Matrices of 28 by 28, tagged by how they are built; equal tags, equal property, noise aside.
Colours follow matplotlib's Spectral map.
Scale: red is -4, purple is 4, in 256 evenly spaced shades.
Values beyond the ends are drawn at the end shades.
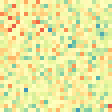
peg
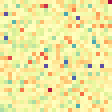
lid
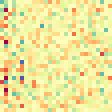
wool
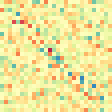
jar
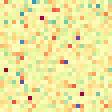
lid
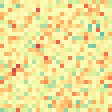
peg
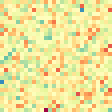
peg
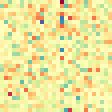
wool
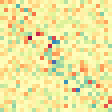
jar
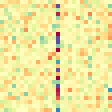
wool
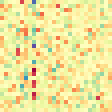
wool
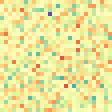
peg
